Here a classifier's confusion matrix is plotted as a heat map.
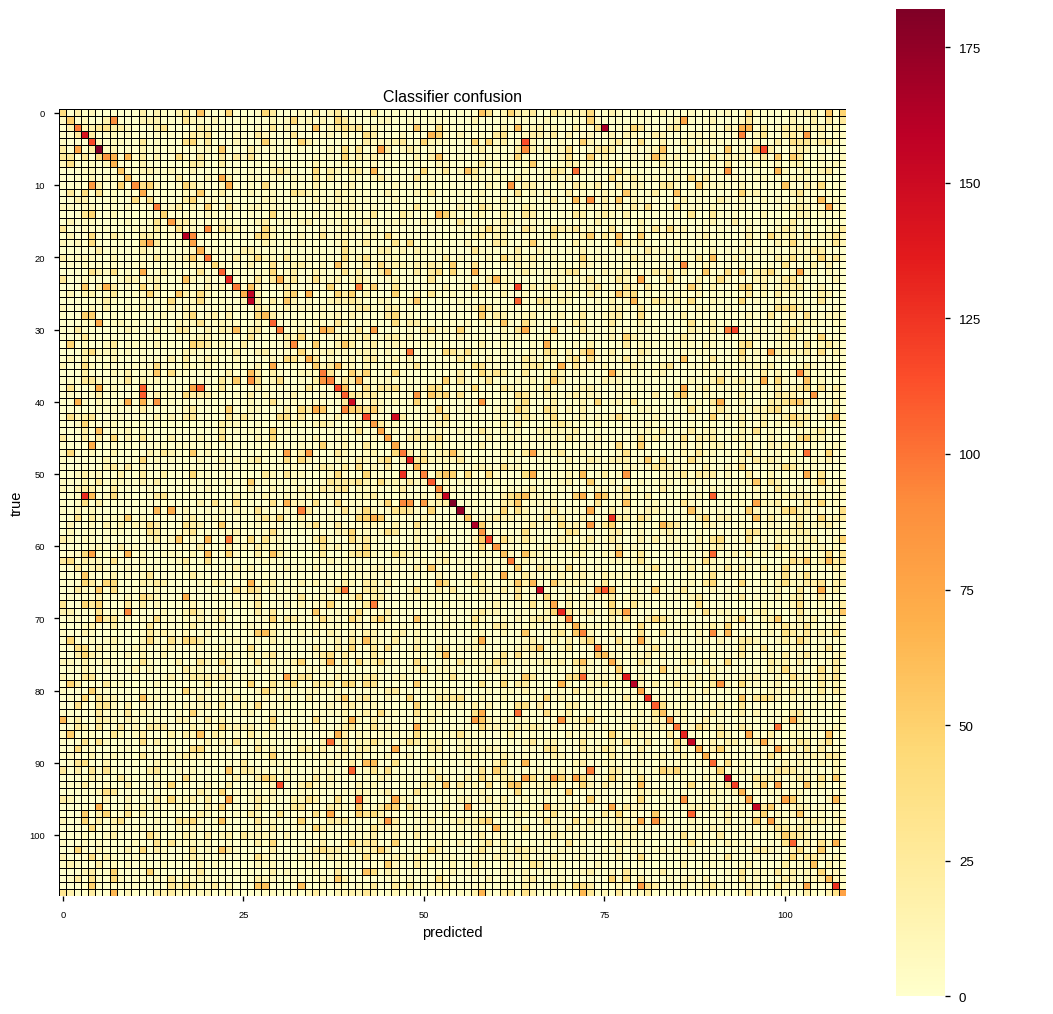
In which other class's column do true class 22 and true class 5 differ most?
97
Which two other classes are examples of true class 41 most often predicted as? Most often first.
39, 35
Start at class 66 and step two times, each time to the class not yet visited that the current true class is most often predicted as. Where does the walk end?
53
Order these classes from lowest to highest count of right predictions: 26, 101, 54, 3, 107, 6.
6, 101, 107, 3, 26, 54
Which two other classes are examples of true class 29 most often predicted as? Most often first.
5, 61
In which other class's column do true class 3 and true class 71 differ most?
94
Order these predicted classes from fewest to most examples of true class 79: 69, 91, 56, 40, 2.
56, 2, 40, 69, 91
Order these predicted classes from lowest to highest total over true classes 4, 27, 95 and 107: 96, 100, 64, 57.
96, 57, 100, 64
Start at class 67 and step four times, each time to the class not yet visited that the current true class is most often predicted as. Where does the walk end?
73
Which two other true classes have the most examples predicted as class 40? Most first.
91, 84
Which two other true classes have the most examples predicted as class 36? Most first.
37, 30
